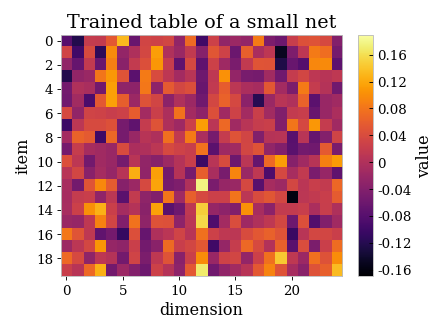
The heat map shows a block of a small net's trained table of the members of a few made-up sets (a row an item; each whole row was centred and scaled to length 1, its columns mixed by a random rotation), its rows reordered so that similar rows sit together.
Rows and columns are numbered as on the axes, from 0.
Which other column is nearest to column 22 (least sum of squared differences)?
23
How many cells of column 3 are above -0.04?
15
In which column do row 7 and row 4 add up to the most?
4
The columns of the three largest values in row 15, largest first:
12, 3, 6
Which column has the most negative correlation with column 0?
7
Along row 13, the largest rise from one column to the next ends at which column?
21
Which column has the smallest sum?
20
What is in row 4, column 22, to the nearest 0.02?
0.02
